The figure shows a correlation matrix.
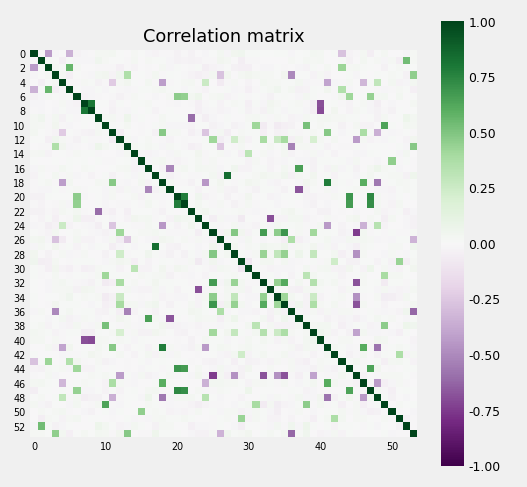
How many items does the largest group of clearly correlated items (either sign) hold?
8
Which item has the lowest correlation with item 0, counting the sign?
2
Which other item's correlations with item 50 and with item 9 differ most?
22
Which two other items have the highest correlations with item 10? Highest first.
49, 38
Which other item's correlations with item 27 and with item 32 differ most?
17
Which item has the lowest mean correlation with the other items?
45
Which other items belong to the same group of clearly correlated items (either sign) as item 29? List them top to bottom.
42, 51
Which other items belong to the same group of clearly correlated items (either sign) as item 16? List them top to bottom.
19, 37
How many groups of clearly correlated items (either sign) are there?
15
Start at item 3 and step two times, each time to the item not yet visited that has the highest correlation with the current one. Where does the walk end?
13
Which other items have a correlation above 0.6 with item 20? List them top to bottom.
21, 44, 47
